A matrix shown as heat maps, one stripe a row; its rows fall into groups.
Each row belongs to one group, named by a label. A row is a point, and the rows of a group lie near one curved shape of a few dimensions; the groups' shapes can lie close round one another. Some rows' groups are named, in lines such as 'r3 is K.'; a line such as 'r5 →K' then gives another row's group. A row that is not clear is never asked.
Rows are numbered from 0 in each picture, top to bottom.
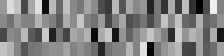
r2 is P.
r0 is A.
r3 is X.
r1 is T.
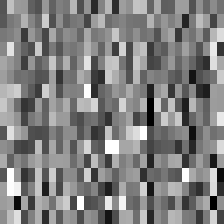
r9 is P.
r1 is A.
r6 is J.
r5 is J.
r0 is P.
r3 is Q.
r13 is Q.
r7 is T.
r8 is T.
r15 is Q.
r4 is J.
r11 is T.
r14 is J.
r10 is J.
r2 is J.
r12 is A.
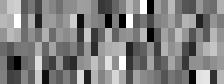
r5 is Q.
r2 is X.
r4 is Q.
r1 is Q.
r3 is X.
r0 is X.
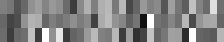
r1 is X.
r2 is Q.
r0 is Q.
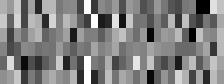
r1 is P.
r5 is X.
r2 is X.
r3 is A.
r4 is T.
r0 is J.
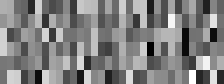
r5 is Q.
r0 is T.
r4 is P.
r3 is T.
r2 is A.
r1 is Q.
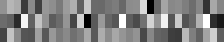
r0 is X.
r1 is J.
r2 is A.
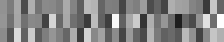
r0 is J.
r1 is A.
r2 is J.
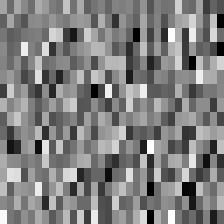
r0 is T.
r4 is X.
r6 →P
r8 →P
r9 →X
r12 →Q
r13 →X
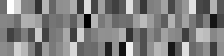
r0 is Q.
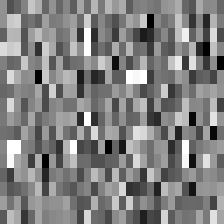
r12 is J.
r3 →J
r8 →X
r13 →X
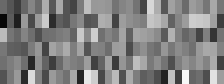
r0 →Q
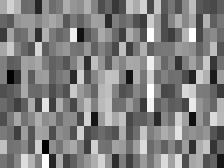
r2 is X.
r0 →X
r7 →Q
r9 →J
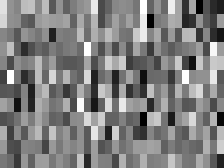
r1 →X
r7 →J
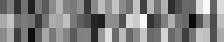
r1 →P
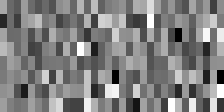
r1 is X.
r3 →J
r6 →J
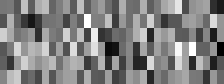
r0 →J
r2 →X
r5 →X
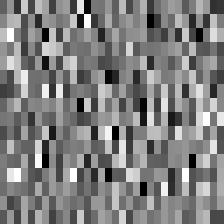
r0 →J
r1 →X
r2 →A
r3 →Q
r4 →Q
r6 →A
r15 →J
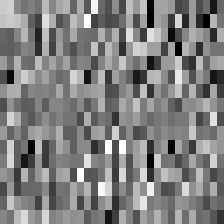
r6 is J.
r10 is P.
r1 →J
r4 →X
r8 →Q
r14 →P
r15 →J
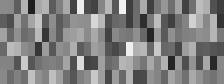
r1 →P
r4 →J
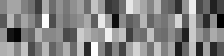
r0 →X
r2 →Q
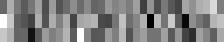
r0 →A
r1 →T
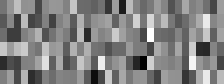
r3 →J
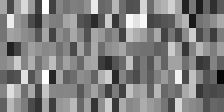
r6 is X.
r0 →A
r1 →P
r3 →Q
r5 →A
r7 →P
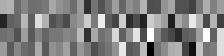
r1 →P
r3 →X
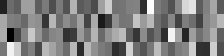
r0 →X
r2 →Q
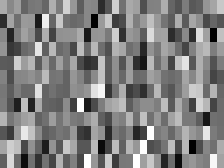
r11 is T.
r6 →P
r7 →J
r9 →J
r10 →P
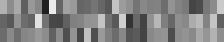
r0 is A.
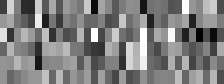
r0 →A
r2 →A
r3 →P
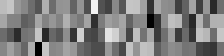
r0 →X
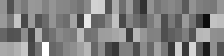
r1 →J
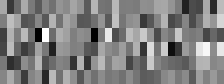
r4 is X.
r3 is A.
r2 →P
